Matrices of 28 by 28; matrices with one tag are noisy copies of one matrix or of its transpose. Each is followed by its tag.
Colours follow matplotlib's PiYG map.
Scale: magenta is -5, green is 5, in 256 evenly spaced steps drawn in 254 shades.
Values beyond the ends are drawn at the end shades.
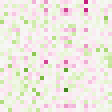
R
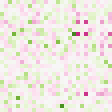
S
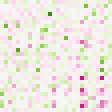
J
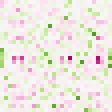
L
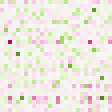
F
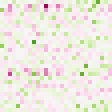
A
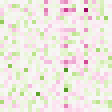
R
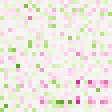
J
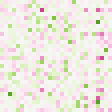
F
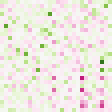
J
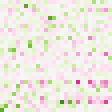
J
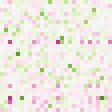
F
